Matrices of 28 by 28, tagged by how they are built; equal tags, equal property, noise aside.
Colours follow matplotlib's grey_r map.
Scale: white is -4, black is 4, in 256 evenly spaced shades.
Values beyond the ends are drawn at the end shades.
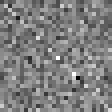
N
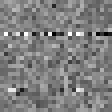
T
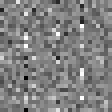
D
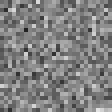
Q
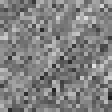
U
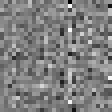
D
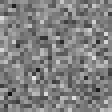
Q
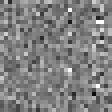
D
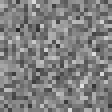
Q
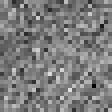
U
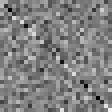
N
